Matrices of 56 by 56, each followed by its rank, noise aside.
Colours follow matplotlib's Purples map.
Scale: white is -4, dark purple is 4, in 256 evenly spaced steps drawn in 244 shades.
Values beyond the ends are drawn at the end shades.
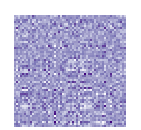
six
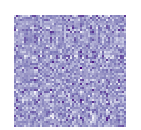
six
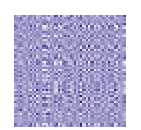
three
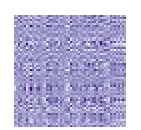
three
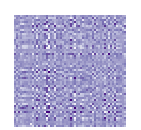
three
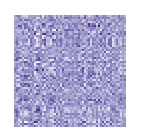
six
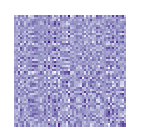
four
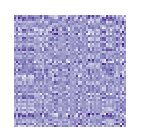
four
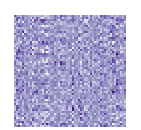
six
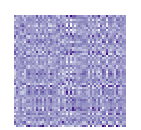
three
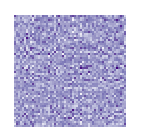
eight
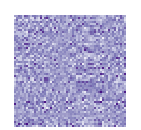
eight
